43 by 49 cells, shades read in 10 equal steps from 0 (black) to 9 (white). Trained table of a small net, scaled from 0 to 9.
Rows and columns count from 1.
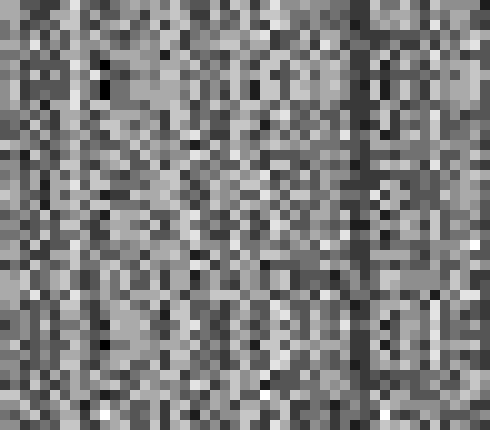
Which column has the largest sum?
8
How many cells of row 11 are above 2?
42
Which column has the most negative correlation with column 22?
35
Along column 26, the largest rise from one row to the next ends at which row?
11
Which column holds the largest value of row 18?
27
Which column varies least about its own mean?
37
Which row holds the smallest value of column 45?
43
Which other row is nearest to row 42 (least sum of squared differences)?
13
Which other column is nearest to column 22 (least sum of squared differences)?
1
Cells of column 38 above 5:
14
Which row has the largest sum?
30
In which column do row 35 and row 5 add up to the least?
39
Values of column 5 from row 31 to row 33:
4 5 7
